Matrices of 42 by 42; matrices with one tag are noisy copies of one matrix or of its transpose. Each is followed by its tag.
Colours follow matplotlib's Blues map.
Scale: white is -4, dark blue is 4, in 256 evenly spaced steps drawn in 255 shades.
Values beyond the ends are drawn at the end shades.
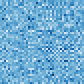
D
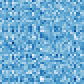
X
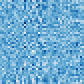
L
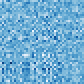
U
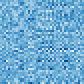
D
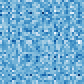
X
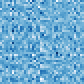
X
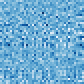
L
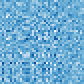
U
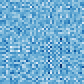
D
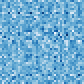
X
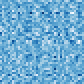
X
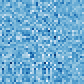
U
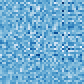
U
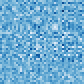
U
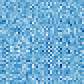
D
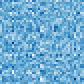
X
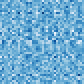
X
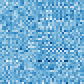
D
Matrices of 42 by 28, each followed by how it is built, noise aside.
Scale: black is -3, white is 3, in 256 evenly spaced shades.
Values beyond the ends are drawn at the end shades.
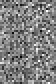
repeating rows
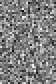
noise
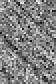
Toeplitz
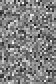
repeating rows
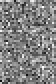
repeating rows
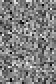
repeating rows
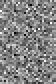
repeating rows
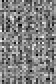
blocks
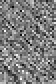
Toeplitz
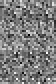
repeating columns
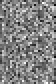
repeating rows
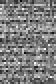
blocks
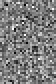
noise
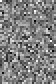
noise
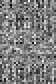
blocks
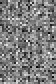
blocks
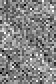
Toeplitz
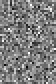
noise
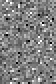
sparse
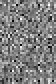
low rank
